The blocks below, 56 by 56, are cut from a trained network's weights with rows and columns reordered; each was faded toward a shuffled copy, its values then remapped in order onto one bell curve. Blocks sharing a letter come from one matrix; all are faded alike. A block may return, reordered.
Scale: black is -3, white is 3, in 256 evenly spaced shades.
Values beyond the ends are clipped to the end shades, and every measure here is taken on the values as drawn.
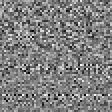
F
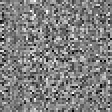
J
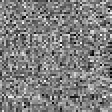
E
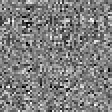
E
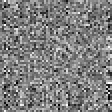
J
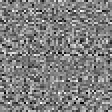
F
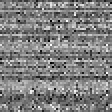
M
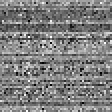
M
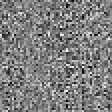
J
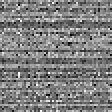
M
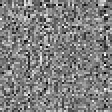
J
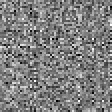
J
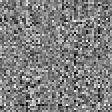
J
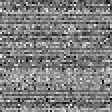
M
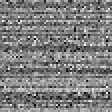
M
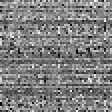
M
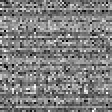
M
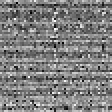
M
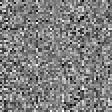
J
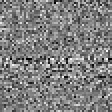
F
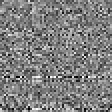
F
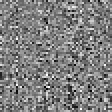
J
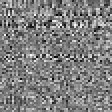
F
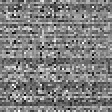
M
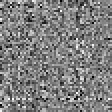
J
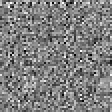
J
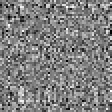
J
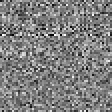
F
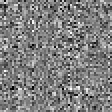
J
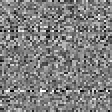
F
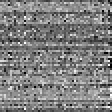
M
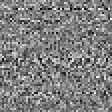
F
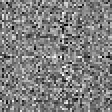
J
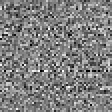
F
